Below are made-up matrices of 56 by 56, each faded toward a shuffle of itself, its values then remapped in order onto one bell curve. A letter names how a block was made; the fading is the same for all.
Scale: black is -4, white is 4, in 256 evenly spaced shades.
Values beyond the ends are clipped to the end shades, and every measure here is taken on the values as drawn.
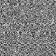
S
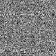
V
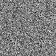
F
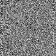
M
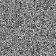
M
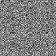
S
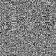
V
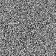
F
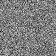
F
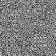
S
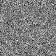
F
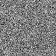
F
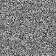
M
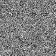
M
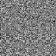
S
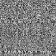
S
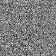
M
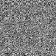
V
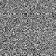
S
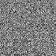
V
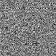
V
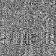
S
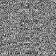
S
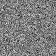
F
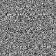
V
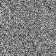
M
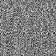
V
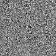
M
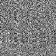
S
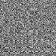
S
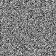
F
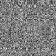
S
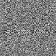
S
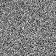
F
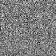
V
